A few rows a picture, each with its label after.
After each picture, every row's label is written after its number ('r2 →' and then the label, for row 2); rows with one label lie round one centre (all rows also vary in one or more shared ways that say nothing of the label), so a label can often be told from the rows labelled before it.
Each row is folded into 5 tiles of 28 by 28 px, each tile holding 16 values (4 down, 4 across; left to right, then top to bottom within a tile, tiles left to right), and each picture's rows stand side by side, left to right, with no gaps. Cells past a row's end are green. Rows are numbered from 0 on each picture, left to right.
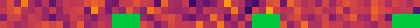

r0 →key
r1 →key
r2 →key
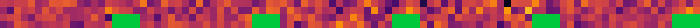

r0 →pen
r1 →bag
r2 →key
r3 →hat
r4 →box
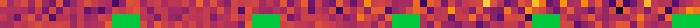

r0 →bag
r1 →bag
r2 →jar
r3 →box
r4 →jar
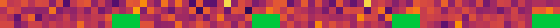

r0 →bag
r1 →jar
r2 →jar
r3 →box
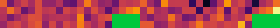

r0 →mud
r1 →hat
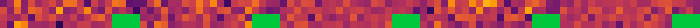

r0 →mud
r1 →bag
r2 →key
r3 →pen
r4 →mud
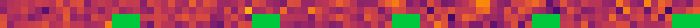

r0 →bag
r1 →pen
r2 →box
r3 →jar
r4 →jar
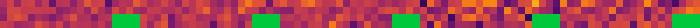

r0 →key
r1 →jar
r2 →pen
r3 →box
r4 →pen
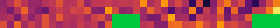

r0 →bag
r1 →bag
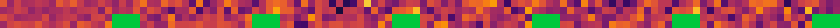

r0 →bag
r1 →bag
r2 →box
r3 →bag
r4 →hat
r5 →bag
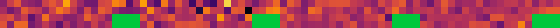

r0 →jar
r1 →jar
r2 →box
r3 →hat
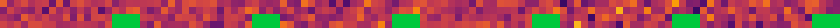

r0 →bag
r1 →pen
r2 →hat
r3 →bag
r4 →mud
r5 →box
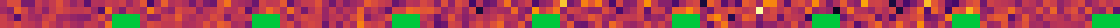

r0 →bag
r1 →mud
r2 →mud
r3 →box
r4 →pen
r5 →key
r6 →key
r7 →key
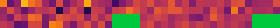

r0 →pen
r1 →key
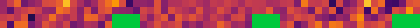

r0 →jar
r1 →mud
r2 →key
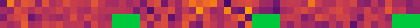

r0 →key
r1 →bag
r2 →pen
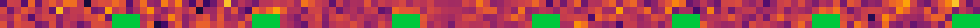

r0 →hat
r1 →box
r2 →box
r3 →jar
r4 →mud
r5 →hat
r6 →jar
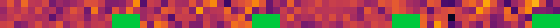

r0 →key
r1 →hat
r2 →box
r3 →jar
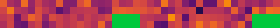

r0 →box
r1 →box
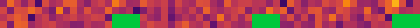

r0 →key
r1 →jar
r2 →box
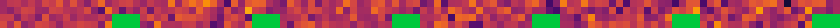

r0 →bag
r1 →pen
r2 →key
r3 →mud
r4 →bag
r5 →bag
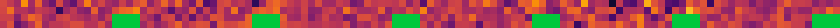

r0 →box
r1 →bag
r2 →jar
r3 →box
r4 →key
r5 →mud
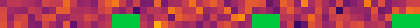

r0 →jar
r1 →mud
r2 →box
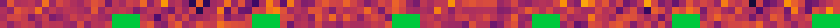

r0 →key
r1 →bag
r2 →box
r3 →pen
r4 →pen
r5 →key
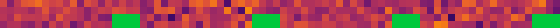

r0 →pen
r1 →bag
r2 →bag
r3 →mud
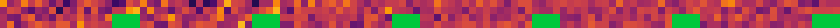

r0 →bag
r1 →hat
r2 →pen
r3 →bag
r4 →bag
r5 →pen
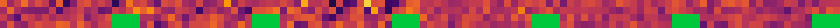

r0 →bag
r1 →box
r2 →key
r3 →jar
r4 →box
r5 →pen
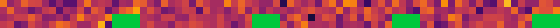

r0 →hat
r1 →jar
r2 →key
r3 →box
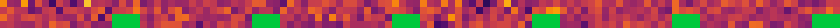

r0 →jar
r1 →mud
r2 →box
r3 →box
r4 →box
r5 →pen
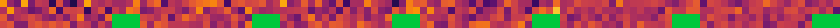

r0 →jar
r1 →bag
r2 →bag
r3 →hat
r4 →bag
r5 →key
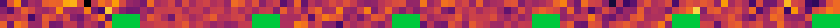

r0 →bag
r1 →key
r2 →mud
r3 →pen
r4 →hat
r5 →key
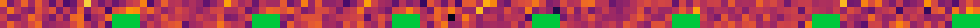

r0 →mud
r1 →mud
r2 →mud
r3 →key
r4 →hat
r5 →bag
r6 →pen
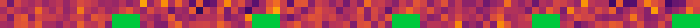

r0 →mud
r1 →bag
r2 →mud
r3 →mud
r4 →key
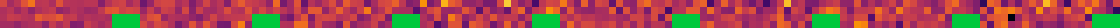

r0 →pen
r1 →hat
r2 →mud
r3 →pen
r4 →jar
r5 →mud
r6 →mud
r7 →key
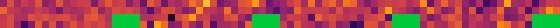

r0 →box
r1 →jar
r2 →pen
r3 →mud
